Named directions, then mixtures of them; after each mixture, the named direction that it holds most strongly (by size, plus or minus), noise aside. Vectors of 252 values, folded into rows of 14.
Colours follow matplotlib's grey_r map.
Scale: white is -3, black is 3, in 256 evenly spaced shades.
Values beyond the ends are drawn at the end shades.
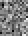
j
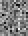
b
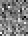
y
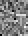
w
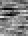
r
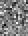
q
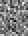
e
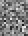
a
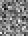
y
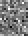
e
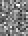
b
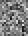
a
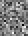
a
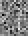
b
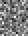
e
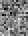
b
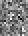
a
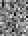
j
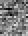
r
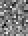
q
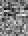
r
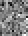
j
